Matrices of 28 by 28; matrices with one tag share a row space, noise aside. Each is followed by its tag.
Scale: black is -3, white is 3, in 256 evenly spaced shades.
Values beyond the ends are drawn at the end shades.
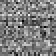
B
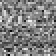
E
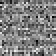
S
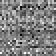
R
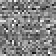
B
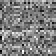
S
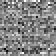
B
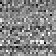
S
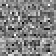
B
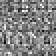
E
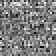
S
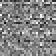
S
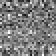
E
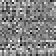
R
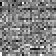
S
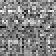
B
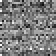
S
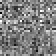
S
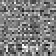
B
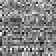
S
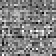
S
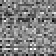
E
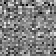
E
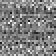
R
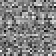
E
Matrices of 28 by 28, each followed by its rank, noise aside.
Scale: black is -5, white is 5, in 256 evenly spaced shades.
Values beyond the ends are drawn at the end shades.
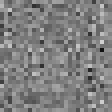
five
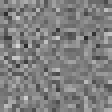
five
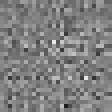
four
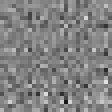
five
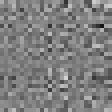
four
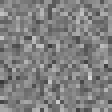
five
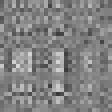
two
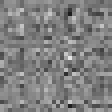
four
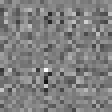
four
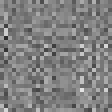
three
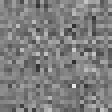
six
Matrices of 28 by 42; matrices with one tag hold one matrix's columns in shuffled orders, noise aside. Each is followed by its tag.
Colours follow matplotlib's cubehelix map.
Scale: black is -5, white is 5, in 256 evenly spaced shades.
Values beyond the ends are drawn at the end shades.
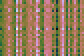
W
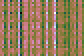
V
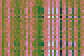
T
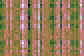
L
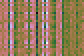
V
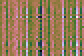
T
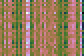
V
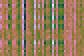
L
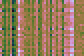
W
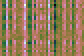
L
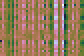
L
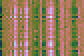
T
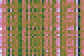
W
